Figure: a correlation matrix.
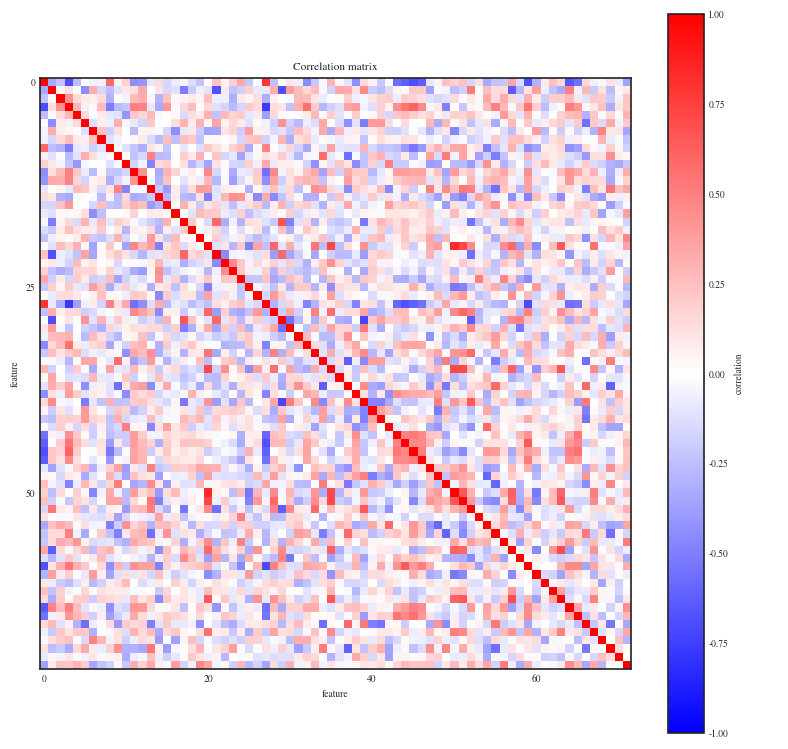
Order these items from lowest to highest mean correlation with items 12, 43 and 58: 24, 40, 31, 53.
24, 40, 53, 31
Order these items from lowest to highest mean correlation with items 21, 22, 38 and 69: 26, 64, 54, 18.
54, 64, 26, 18
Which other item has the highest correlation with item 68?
6
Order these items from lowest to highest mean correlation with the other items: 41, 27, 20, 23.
27, 23, 41, 20
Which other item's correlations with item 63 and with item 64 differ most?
57
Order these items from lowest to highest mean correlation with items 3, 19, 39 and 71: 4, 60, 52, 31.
60, 31, 4, 52
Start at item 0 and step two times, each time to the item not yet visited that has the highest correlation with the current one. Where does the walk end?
8
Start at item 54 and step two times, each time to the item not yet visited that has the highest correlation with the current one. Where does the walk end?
10
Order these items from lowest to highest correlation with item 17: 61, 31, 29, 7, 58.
31, 61, 7, 58, 29
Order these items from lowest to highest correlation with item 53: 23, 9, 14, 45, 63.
9, 63, 45, 23, 14
